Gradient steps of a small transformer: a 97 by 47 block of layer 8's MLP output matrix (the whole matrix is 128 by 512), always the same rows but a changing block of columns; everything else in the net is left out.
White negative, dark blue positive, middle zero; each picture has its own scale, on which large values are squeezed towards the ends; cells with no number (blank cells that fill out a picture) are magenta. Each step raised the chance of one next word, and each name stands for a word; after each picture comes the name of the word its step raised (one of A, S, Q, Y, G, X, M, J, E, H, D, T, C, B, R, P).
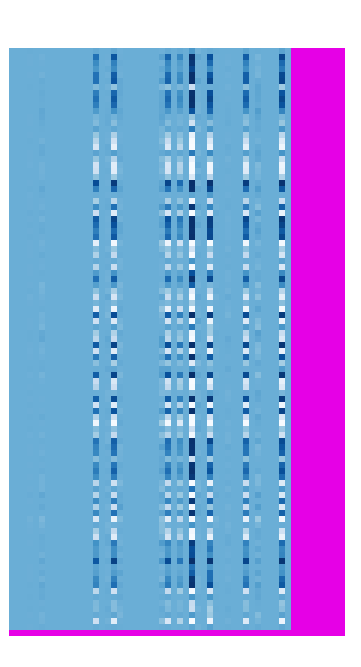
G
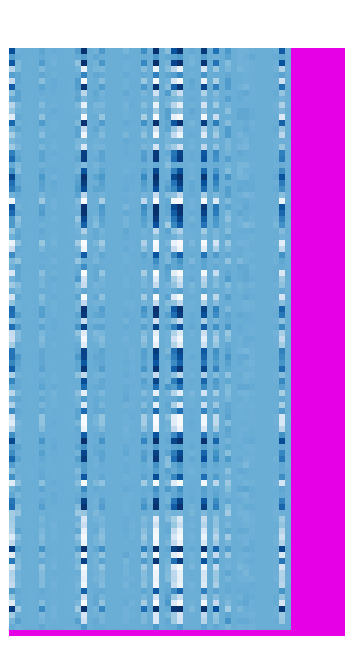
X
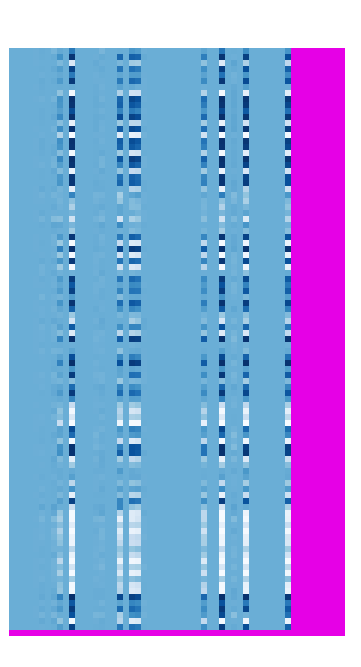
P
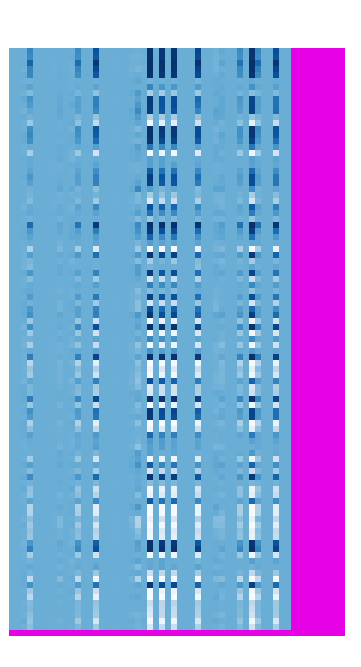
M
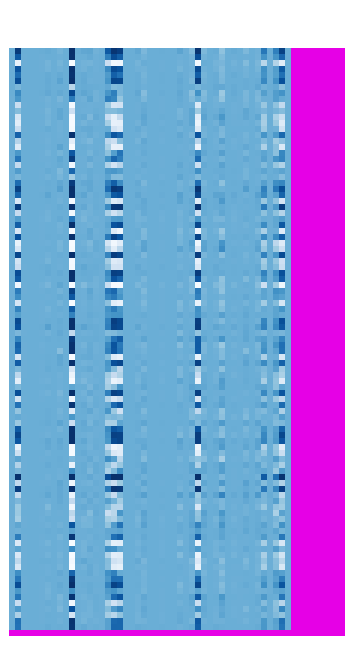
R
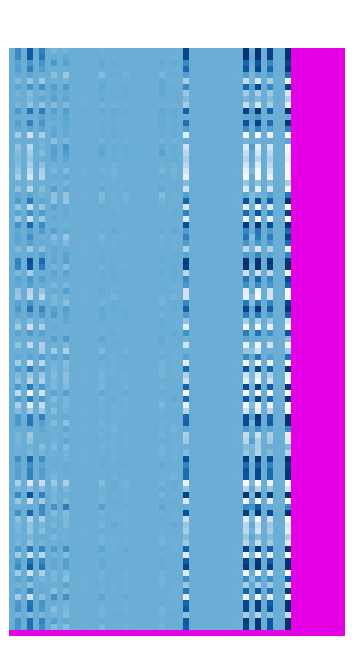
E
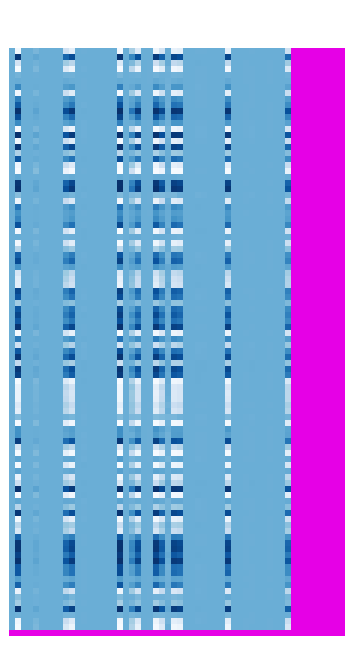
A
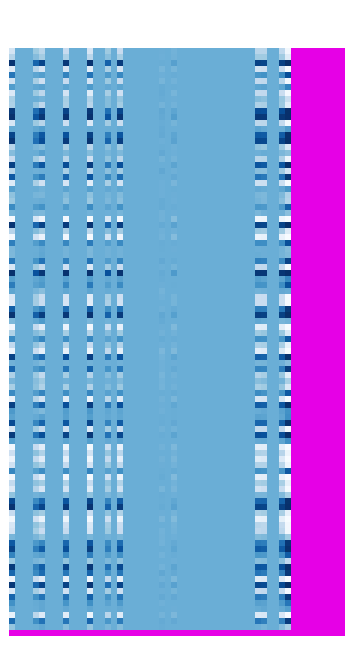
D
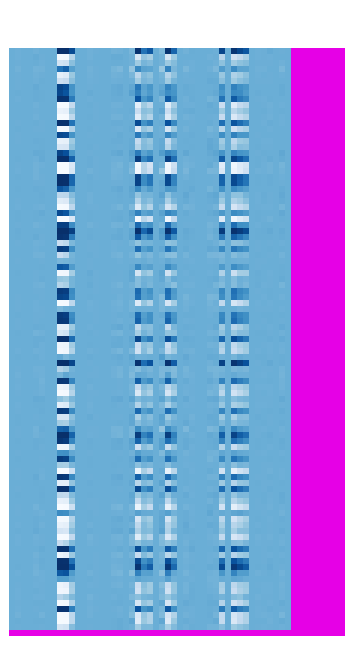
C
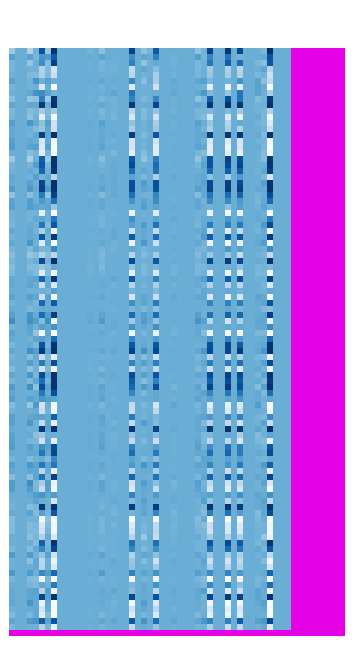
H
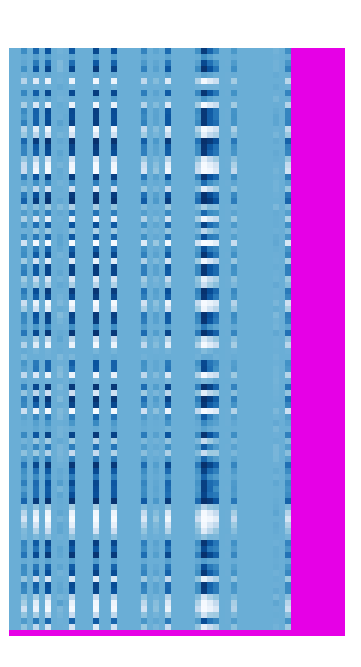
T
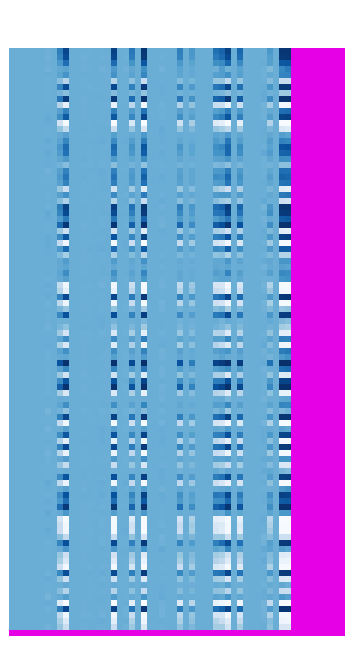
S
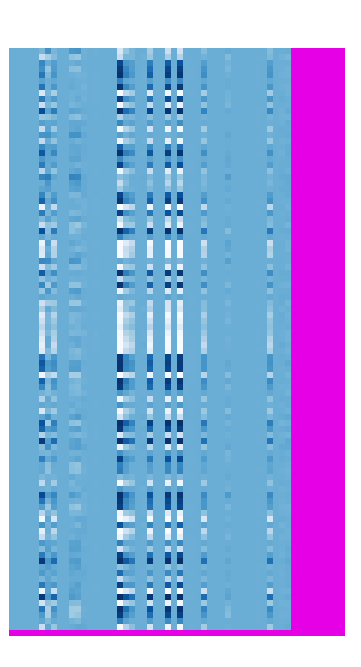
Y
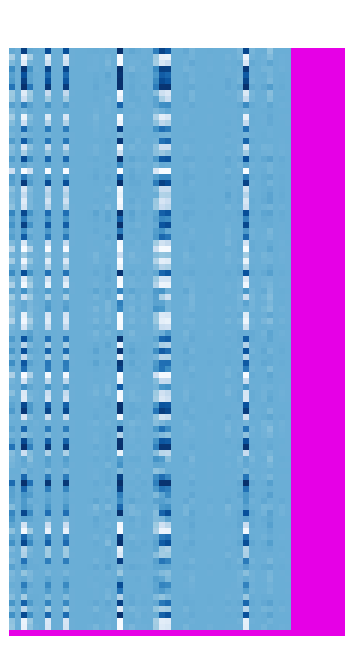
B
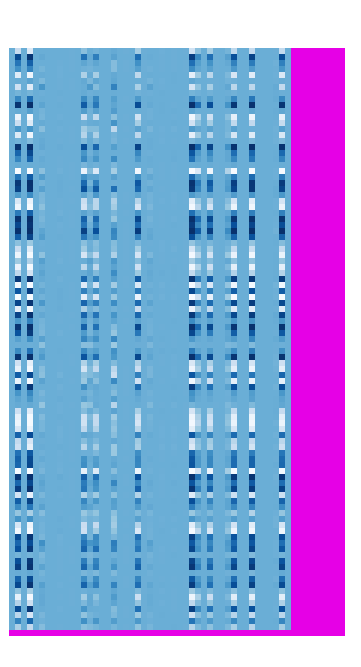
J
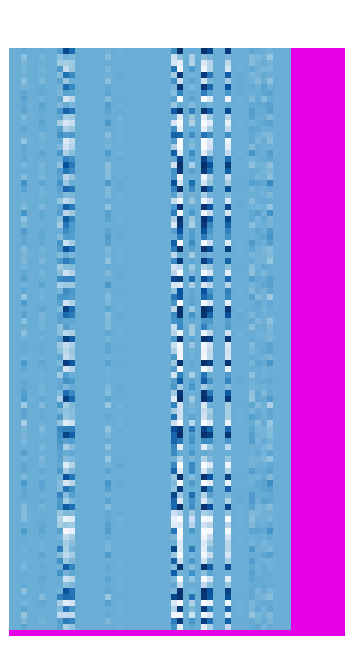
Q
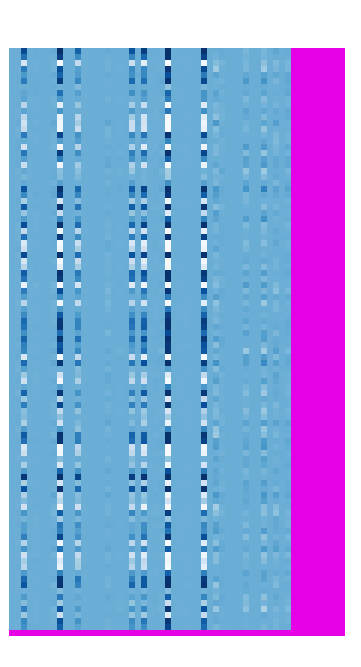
R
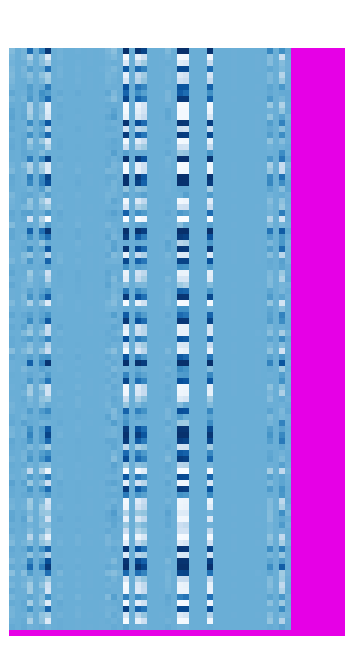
C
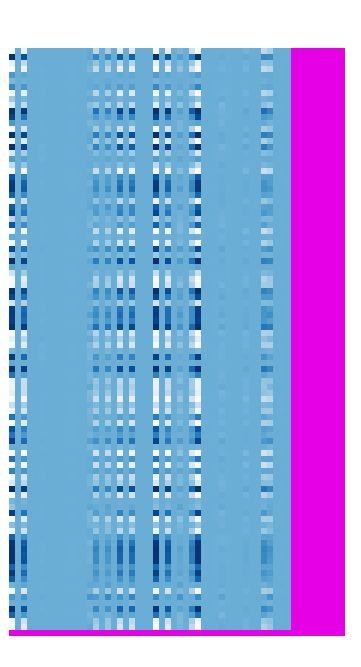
A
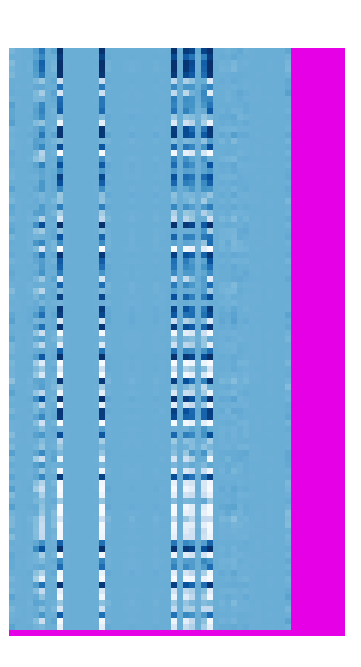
M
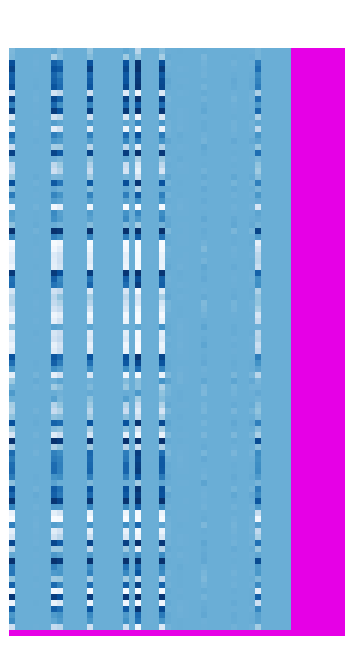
Y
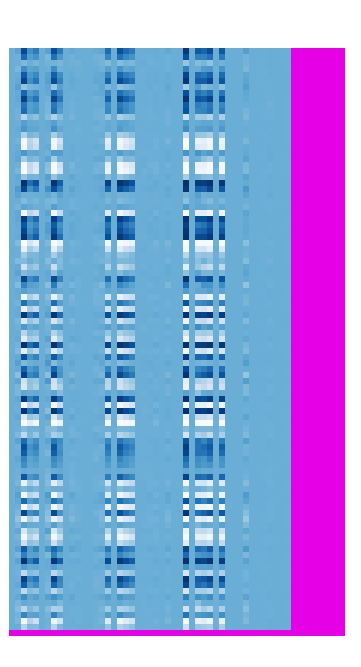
G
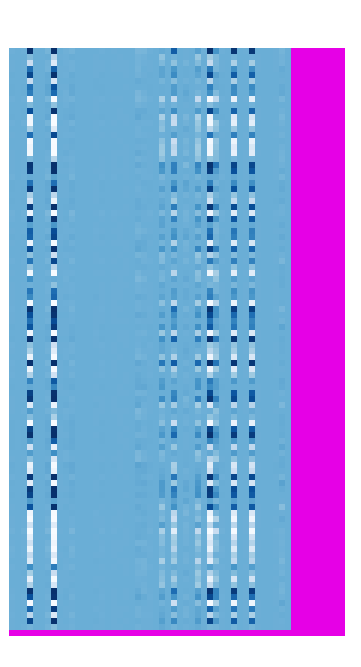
Q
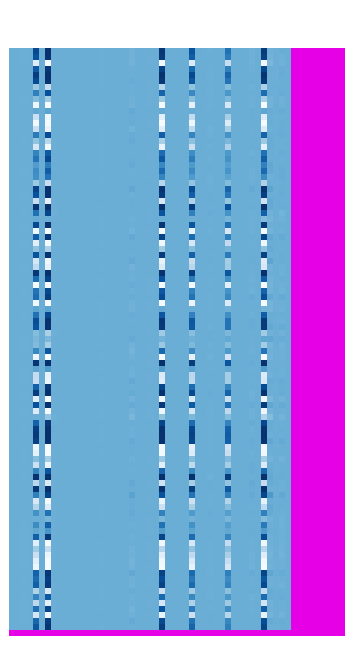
R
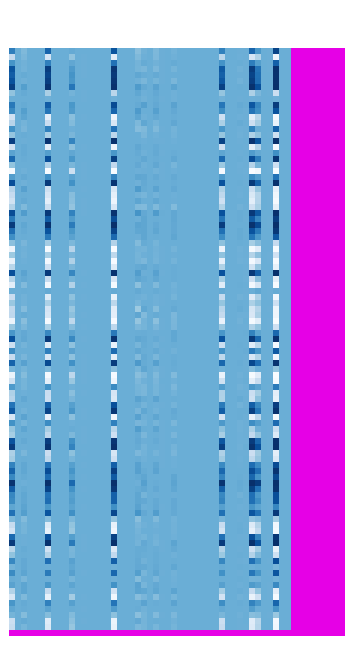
B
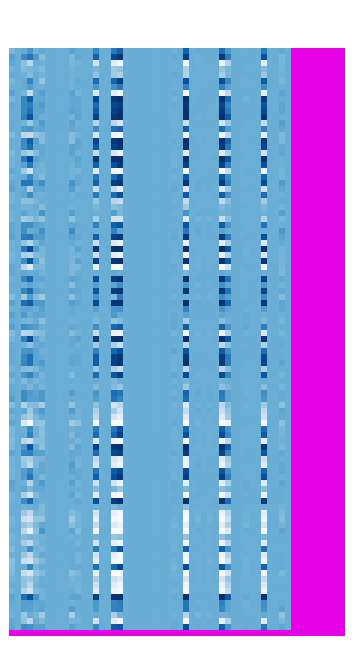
P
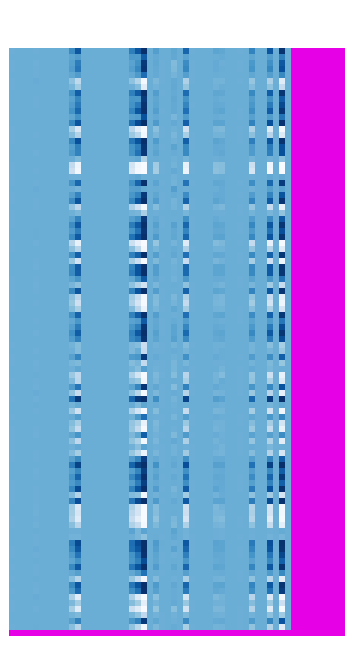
T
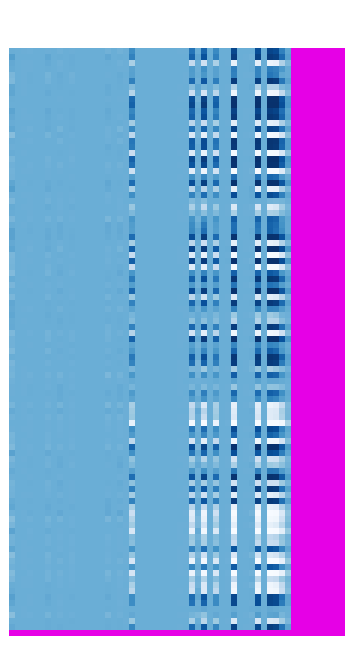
P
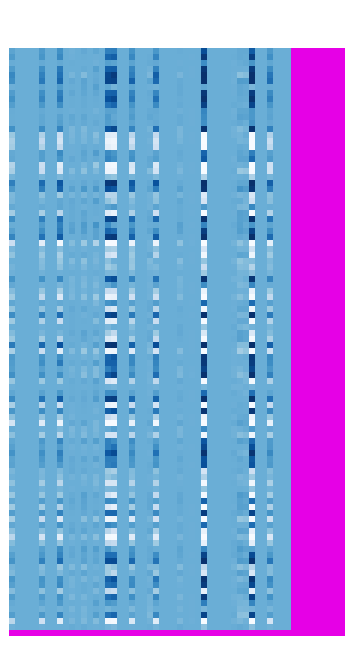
G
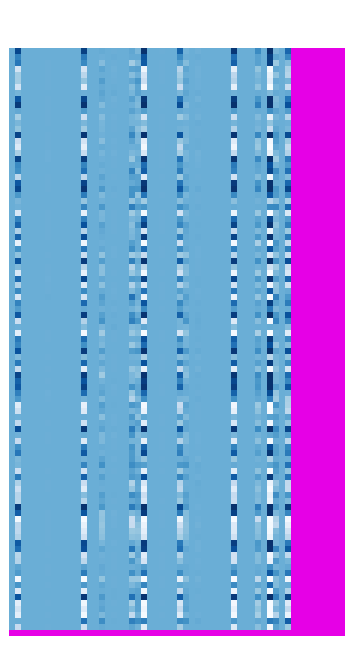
H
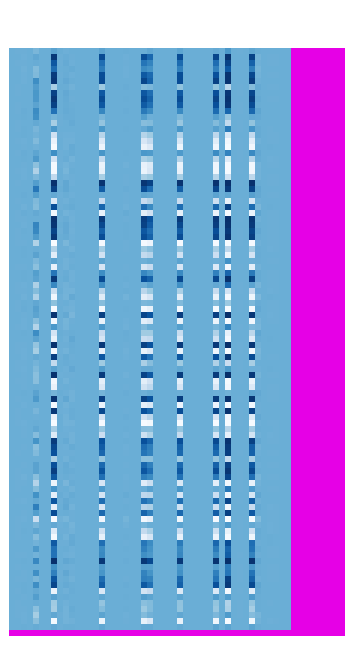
G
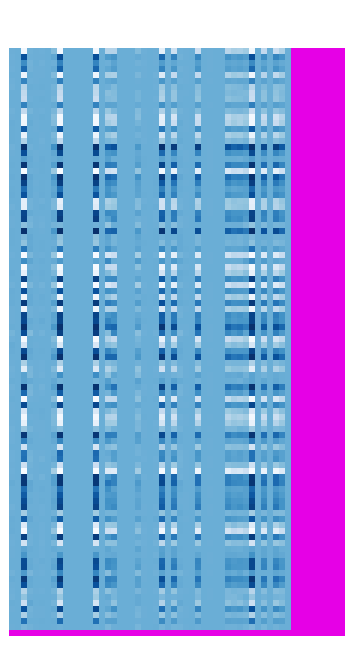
J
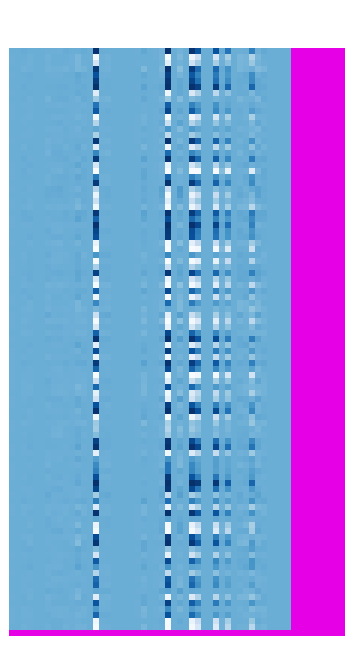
B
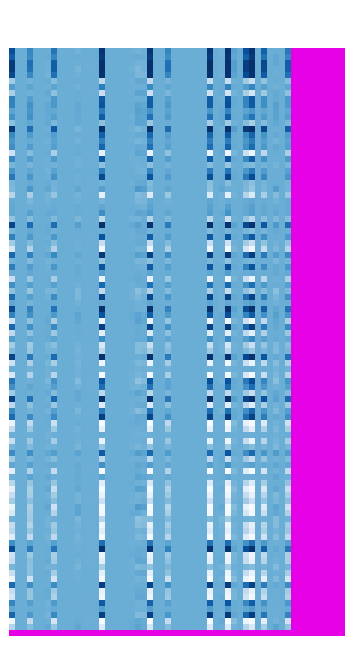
M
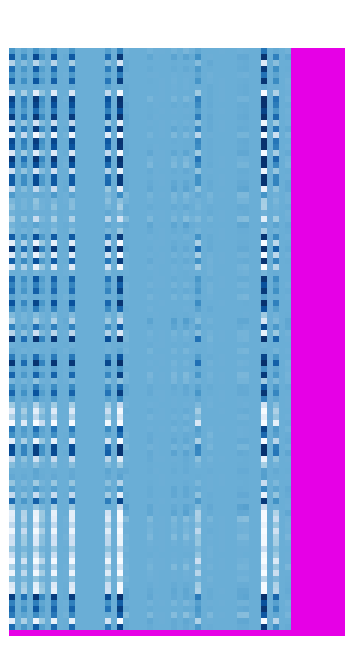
P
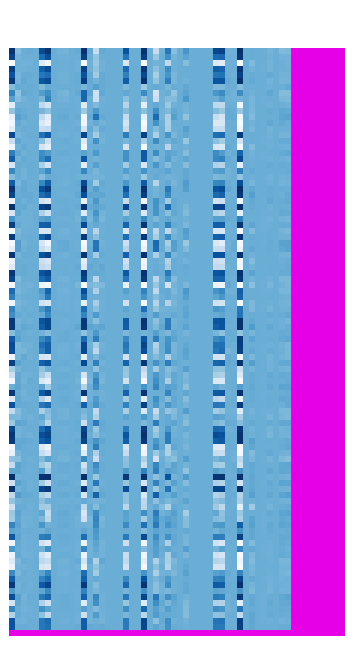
R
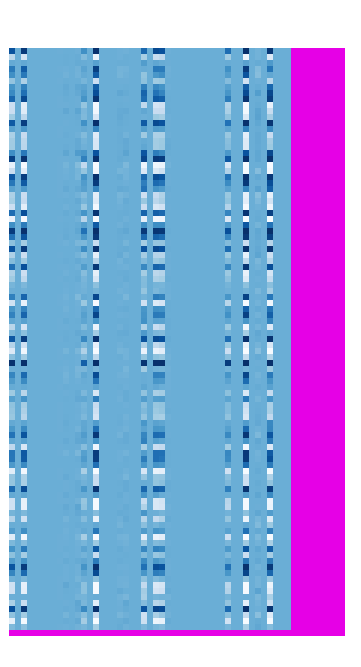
C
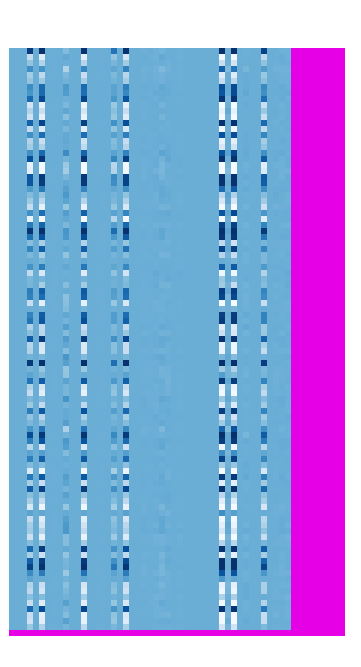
C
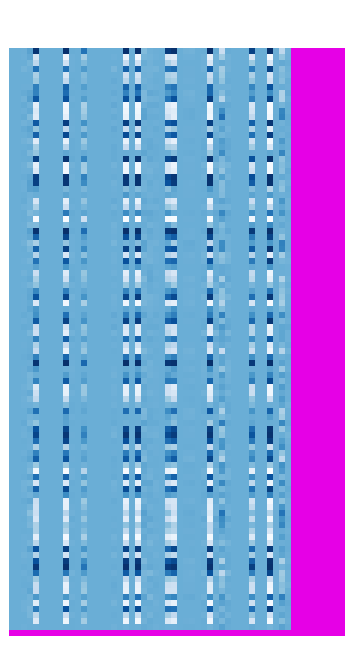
C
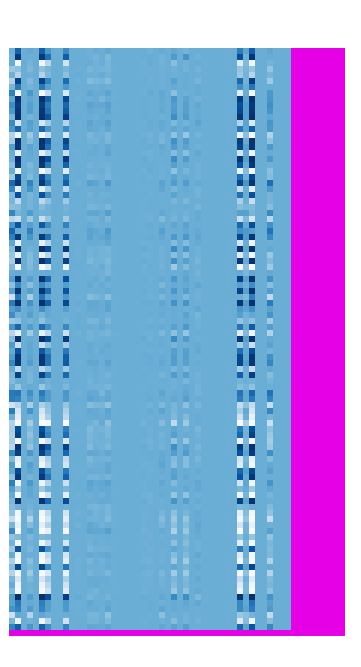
P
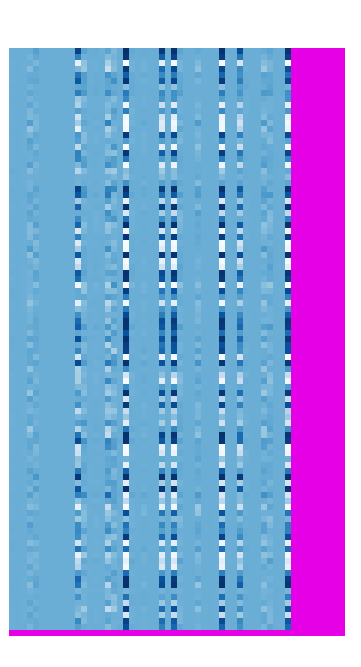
R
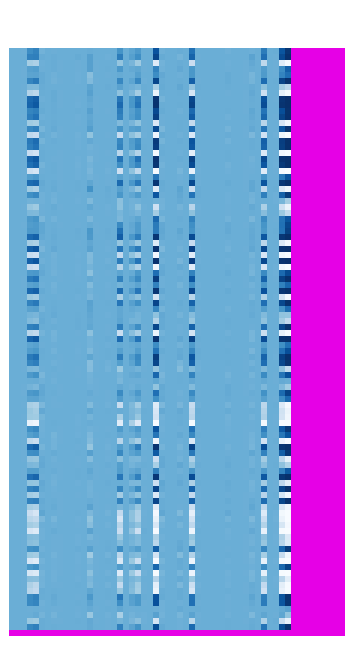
P
